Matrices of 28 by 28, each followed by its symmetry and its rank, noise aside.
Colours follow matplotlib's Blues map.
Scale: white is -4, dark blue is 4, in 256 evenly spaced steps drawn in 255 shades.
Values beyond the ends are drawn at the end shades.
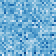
symmetric, rank six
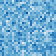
no symmetry, rank eight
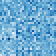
no symmetry, rank six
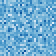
antisymmetric, rank six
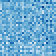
antisymmetric, rank eight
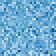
antisymmetric, rank six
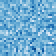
antisymmetric, rank six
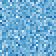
no symmetry, rank eight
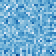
symmetric, rank eight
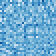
symmetric, rank eight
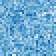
no symmetry, rank seven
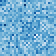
symmetric, rank eight
